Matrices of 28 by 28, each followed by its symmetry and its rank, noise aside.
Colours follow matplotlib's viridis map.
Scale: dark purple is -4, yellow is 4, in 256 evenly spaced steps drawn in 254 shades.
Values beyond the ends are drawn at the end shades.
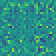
no symmetry, rank six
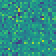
no symmetry, rank four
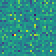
no symmetry, rank six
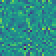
no symmetry, rank four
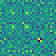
symmetric, rank four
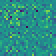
no symmetry, rank six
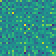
symmetric, rank three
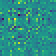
antisymmetric, rank four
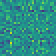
antisymmetric, rank four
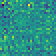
no symmetry, rank six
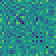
symmetric, rank four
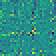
antisymmetric, rank six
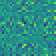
antisymmetric, rank four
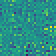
antisymmetric, rank six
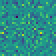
no symmetry, rank four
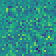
antisymmetric, rank six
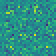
no symmetry, rank six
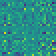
no symmetry, rank four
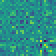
symmetric, rank three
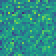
no symmetry, rank six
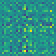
no symmetry, rank four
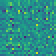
antisymmetric, rank six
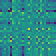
symmetric, rank three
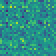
antisymmetric, rank six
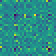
symmetric, rank three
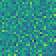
symmetric, rank six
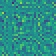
antisymmetric, rank four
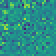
symmetric, rank four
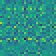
no symmetry, rank four
